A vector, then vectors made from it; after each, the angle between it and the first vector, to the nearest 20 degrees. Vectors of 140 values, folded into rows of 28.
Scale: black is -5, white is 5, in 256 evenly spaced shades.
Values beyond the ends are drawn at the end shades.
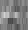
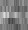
20 degrees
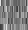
80 degrees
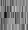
120 degrees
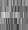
40 degrees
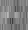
40 degrees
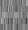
60 degrees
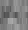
160 degrees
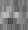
20 degrees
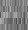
60 degrees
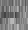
140 degrees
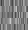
100 degrees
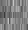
120 degrees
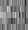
60 degrees
